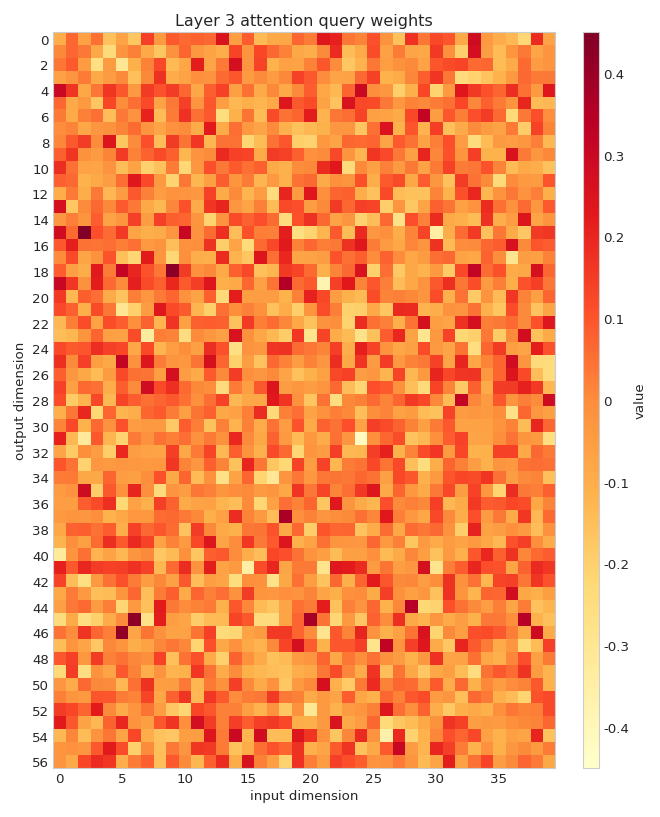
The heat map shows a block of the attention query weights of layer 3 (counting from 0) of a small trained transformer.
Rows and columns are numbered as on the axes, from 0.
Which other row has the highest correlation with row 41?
46
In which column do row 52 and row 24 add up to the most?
3
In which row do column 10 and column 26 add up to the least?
54
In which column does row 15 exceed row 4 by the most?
2
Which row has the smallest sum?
23
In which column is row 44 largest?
28
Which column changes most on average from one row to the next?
5
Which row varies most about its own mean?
45
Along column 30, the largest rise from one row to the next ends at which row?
16
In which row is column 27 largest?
55
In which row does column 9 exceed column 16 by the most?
18
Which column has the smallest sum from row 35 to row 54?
13
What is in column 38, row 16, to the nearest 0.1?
0.1
